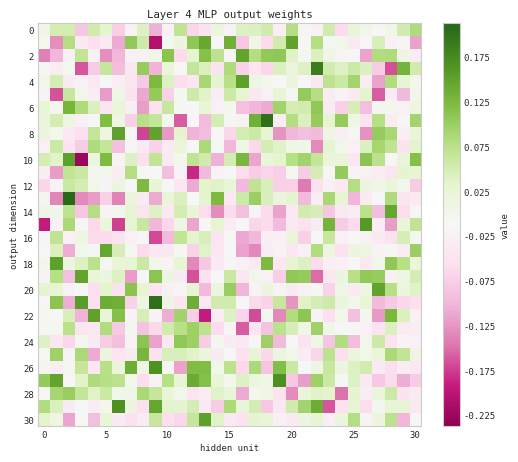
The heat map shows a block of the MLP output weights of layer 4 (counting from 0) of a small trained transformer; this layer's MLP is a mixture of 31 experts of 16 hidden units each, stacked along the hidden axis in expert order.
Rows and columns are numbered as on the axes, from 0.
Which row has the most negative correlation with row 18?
26
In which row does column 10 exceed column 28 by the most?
3
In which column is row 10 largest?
2
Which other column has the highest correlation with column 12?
19
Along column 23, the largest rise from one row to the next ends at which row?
15
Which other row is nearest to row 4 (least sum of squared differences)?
30
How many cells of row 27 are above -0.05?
24
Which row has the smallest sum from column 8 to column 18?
11
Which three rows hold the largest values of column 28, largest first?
14, 22, 18
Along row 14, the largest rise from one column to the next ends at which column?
28
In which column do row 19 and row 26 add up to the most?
9
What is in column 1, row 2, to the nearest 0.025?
-0.1
